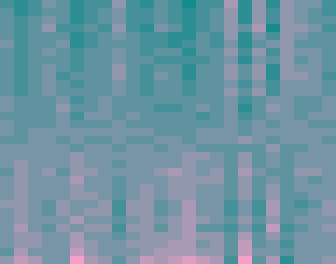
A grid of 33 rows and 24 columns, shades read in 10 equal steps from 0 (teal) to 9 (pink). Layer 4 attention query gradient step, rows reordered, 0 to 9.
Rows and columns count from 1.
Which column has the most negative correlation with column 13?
21
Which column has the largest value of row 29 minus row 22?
20
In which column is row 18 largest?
18
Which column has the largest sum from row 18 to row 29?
14
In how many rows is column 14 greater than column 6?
7
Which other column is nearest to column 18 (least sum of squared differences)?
6
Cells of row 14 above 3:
8
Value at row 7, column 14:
1
